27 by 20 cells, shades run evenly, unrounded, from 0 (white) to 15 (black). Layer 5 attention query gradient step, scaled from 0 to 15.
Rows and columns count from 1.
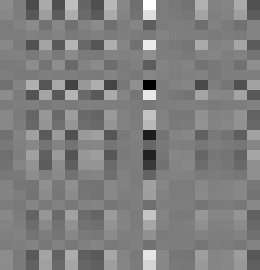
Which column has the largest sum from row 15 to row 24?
12
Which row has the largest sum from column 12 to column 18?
9
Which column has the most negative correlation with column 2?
13
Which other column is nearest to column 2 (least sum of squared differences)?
14
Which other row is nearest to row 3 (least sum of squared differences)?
15
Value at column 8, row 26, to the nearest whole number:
10
